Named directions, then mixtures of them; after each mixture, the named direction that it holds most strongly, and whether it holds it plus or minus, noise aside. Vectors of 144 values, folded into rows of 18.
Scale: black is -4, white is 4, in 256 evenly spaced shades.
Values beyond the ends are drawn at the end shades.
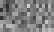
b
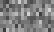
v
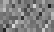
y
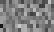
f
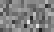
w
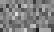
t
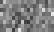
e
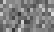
e, plus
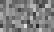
w, minus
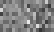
w, plus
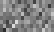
y, plus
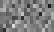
y, plus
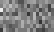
b, minus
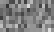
b, plus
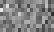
b, minus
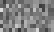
t, minus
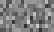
w, plus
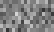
e, minus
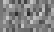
v, minus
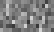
w, minus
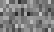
v, minus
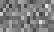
v, plus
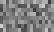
f, minus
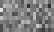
b, minus
